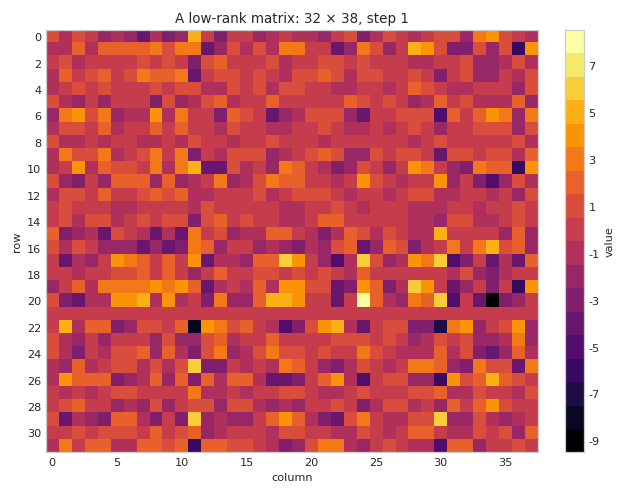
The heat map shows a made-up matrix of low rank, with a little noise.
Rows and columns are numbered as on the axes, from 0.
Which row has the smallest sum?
16
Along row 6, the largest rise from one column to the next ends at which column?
31
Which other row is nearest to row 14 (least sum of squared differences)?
2
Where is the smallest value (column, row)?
34, 20
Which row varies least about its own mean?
21
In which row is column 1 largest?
22
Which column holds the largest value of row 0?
11
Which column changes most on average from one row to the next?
30
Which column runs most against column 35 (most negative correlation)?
17
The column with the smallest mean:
36
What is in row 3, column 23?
-1
